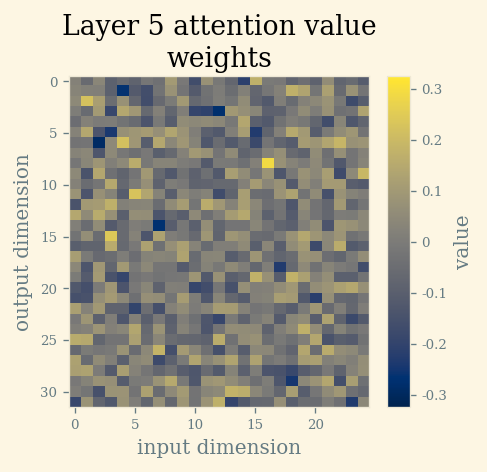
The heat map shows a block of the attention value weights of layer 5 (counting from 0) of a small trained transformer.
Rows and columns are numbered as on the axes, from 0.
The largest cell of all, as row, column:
8, 16
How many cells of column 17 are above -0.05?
19
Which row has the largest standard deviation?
6
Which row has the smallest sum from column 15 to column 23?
28
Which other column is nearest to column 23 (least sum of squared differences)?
24
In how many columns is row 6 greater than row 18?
15
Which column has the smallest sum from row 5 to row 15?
12
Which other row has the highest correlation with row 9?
3
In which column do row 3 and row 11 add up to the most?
5
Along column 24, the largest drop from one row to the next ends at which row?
10
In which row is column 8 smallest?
26
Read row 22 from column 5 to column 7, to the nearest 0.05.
-0.2 -0.05 -0.15
